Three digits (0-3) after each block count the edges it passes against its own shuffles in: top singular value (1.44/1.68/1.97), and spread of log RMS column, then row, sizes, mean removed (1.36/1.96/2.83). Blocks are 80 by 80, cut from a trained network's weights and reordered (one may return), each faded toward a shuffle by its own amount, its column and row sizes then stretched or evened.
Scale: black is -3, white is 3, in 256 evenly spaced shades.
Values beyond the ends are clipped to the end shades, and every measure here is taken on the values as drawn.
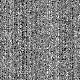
2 2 0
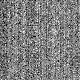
2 1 0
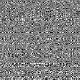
3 2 3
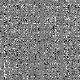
0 3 1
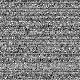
3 0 1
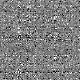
0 2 2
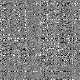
0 2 3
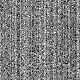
3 1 1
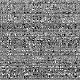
2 2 2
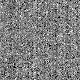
0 0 1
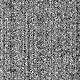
2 0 1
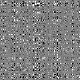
1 3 3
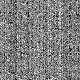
2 1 1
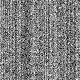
3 0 0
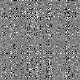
0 3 3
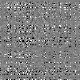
0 3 3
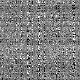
2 3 1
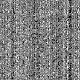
3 2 1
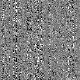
0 3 1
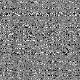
0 0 3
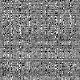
2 3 1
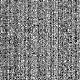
3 1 2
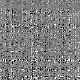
2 2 3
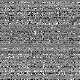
2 2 3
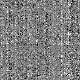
1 2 1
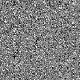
1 2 0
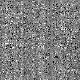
0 2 2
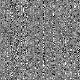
0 3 1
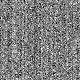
1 0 0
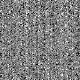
1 1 2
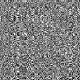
3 2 2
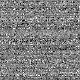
1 1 2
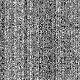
3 2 1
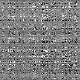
2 3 3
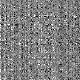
2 2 2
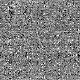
0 2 0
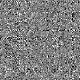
1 2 2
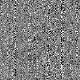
1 3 1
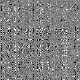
1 3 3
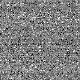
0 1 1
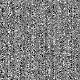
0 2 0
